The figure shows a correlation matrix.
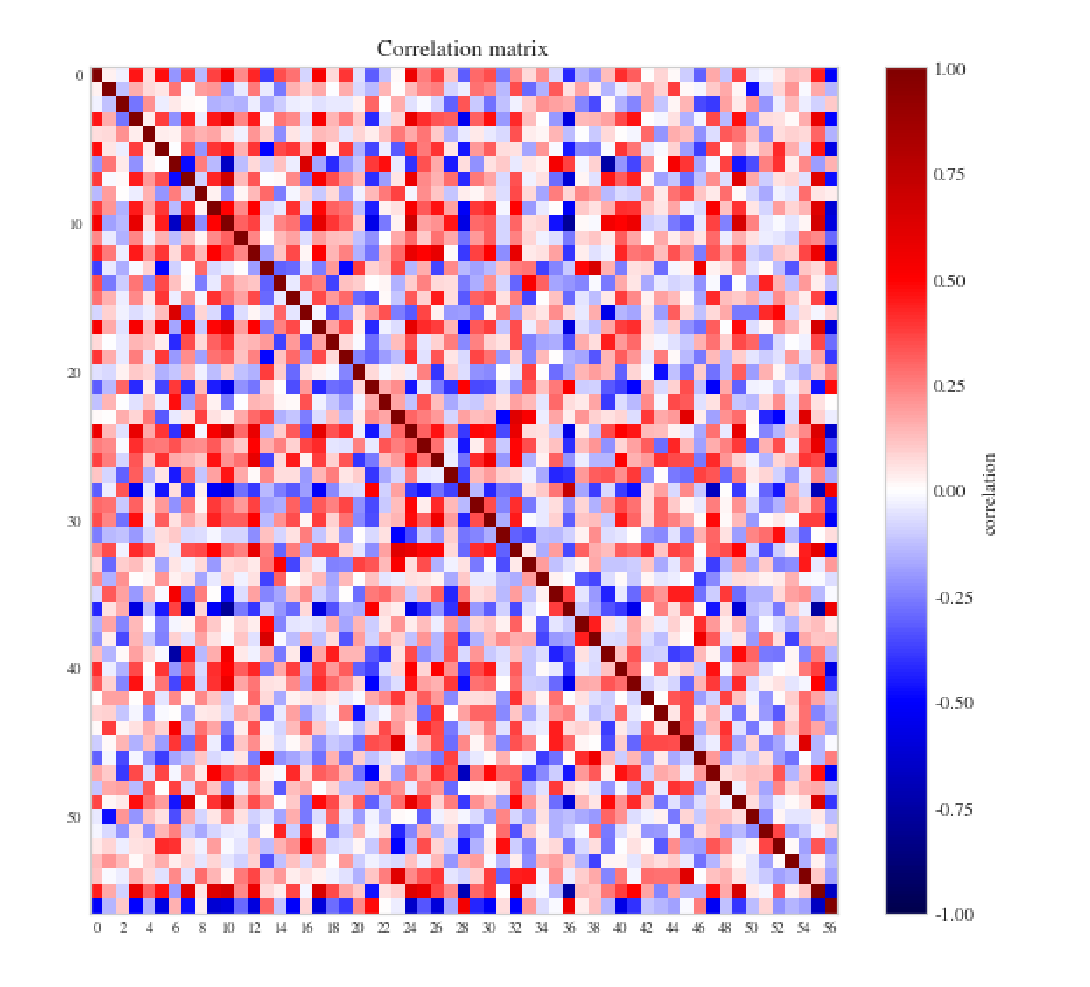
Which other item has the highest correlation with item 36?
28
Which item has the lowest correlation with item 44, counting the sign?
39
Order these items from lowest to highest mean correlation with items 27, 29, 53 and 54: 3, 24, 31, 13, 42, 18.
31, 13, 42, 18, 3, 24
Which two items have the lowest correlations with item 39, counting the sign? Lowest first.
6, 16
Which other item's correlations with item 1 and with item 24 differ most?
10
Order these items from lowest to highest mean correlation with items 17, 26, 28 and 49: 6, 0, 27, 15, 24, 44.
6, 27, 44, 15, 0, 24
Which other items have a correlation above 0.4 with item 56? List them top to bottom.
21, 28, 36
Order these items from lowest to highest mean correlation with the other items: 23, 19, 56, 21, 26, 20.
56, 21, 20, 19, 23, 26
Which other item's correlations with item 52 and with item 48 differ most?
23
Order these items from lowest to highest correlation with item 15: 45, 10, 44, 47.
45, 44, 10, 47
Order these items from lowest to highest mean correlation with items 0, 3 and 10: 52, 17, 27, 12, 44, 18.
44, 52, 18, 27, 12, 17
